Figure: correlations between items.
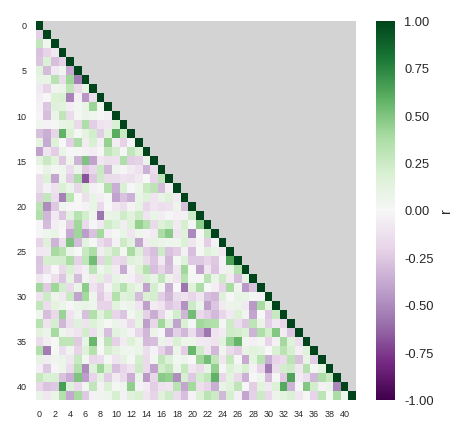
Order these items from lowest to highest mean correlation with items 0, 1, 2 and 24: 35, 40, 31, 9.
40, 9, 35, 31
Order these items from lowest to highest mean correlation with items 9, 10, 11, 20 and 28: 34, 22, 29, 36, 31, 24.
34, 31, 24, 29, 22, 36
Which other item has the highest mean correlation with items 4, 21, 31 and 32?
20
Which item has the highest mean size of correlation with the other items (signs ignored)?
39
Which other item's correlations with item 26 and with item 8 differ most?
4
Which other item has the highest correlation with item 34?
31
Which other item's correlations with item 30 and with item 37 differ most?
22
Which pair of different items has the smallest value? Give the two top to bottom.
6, 17
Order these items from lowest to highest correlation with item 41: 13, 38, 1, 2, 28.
28, 1, 38, 2, 13
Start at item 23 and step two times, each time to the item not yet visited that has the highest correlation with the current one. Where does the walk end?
33
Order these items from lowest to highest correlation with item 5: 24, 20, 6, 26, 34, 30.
6, 30, 24, 26, 34, 20
